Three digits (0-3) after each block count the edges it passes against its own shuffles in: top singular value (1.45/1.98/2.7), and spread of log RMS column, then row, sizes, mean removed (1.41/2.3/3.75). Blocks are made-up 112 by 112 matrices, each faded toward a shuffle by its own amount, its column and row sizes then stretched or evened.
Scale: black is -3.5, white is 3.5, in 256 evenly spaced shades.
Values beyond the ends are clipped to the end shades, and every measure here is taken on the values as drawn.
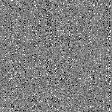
1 2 1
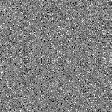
2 1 0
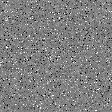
0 0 1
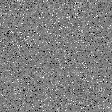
1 0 1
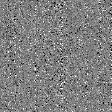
0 2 0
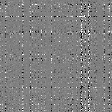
3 3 2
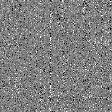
1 2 0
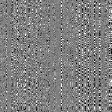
3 3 0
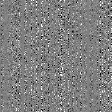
0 3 0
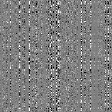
3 3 1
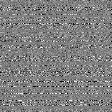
1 0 3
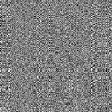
3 2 1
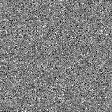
1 0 1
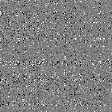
1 2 2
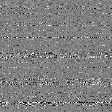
2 0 3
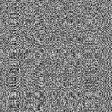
3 2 0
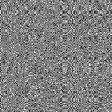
3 1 0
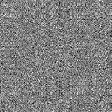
2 1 0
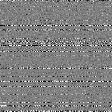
3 0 3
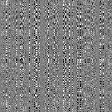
3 3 1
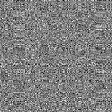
3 0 2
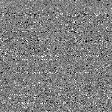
1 1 2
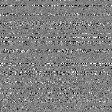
2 0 3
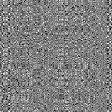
3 2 0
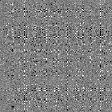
3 2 2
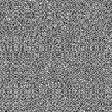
3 0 0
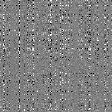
2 3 2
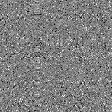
2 0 1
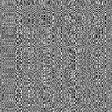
3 3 0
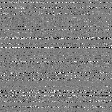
2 0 3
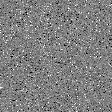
0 1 0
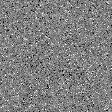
0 1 0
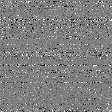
0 0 3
